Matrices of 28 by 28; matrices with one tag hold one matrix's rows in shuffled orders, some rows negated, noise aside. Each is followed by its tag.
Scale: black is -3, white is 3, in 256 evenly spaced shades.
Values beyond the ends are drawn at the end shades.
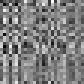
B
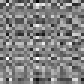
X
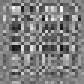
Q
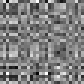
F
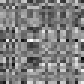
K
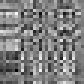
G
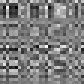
F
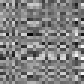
K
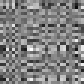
K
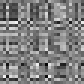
F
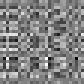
F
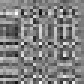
G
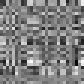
K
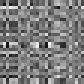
F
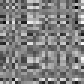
K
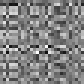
F
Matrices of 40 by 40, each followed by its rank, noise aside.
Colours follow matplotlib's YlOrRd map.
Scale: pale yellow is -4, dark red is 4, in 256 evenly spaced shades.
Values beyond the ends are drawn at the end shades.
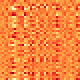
two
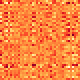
three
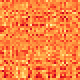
four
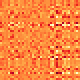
two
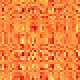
three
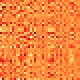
three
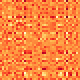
two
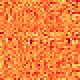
six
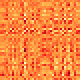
three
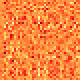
six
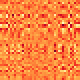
two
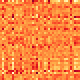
two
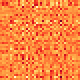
four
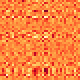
two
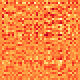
four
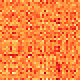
five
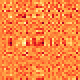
four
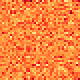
six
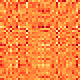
two
